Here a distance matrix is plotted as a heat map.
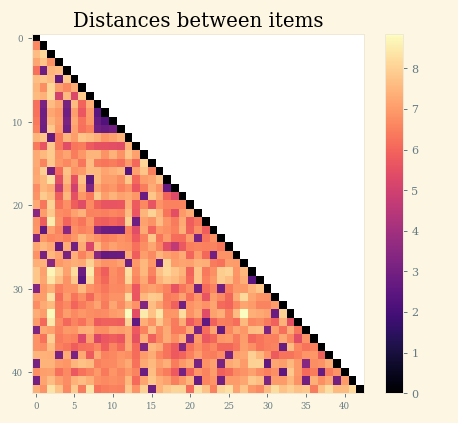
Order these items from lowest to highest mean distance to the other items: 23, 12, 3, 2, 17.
23, 3, 17, 12, 2
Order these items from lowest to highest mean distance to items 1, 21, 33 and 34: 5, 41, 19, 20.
41, 20, 5, 19
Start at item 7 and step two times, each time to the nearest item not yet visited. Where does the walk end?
18
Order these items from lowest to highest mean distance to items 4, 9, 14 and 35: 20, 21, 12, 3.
21, 20, 3, 12
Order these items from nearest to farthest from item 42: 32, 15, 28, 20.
15, 20, 28, 32
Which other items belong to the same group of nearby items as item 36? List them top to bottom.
20
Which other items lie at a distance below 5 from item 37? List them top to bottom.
14, 19, 32, 40
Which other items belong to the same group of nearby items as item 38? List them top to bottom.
3, 5, 25
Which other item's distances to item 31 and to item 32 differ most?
33
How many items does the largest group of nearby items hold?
8
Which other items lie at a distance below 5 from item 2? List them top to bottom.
12, 16, 27
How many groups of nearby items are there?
11
